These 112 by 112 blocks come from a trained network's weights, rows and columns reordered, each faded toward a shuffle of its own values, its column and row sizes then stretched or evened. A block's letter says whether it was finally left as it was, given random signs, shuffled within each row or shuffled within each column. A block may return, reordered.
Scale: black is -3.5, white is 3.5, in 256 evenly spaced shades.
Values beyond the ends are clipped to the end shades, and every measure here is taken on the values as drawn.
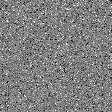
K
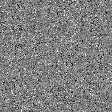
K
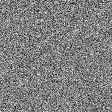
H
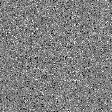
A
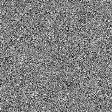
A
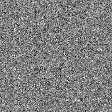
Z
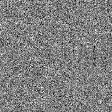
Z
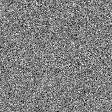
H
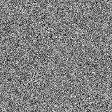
A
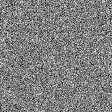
K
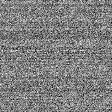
Z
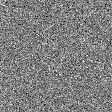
H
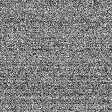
H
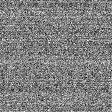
H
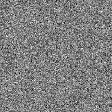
Z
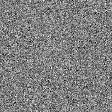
Z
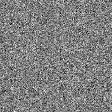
Z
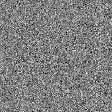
Z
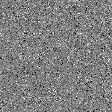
A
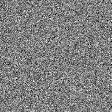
Z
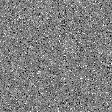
K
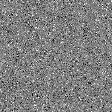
K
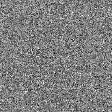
A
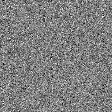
K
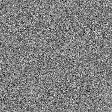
H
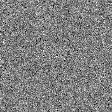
K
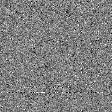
A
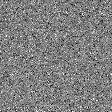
H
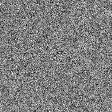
A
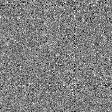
A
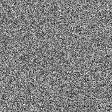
A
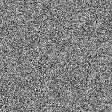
K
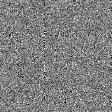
A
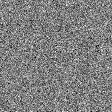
H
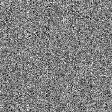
Z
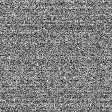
Z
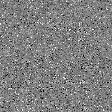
Z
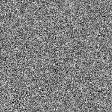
A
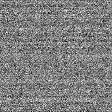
Z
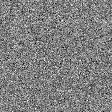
H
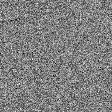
A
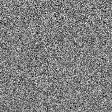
A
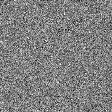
A
